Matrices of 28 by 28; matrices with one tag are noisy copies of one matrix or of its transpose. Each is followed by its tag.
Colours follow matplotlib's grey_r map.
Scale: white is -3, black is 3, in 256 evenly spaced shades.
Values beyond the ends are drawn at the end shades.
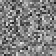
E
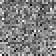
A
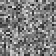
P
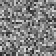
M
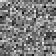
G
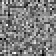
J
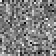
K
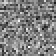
J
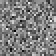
E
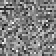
J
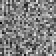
J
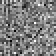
J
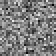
M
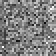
A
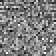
J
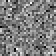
P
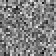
P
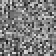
J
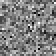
G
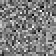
E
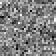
G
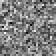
G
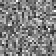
M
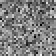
A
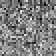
A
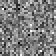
P
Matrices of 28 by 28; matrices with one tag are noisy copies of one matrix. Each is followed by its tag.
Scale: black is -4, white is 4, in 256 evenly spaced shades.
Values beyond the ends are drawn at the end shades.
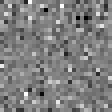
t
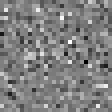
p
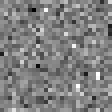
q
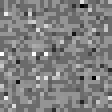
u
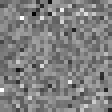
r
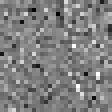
q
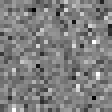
q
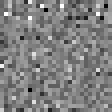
t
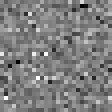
u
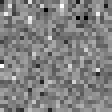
t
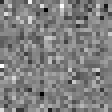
t
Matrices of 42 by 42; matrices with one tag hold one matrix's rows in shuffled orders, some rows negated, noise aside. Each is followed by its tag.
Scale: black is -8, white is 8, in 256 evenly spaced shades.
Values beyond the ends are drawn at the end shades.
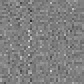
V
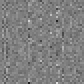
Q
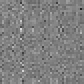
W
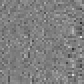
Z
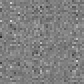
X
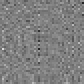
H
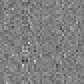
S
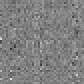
X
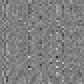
Q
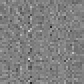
V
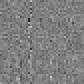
V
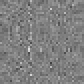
V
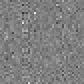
S
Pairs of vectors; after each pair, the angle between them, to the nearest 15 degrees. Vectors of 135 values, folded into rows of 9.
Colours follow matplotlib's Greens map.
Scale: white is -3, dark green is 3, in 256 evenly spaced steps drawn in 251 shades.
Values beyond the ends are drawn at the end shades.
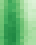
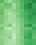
165 degrees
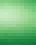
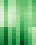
45 degrees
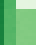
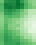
90 degrees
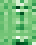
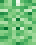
75 degrees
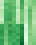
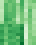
15 degrees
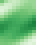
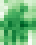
45 degrees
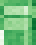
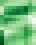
135 degrees
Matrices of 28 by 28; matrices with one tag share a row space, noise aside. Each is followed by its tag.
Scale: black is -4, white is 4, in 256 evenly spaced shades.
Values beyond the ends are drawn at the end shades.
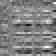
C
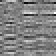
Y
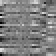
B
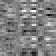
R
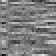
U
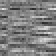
U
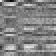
Y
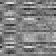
Y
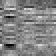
Y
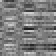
Y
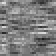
U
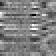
B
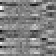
B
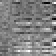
C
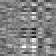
R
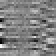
B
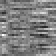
U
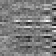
C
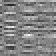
Y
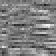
U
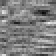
U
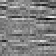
U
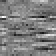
U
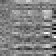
C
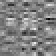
R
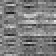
Y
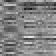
Y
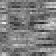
U
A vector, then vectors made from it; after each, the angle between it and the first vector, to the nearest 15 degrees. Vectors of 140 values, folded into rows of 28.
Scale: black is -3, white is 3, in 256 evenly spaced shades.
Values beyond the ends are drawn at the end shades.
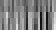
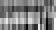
45 degrees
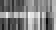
60 degrees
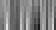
90 degrees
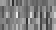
45 degrees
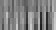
15 degrees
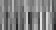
165 degrees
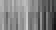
120 degrees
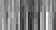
135 degrees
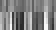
90 degrees
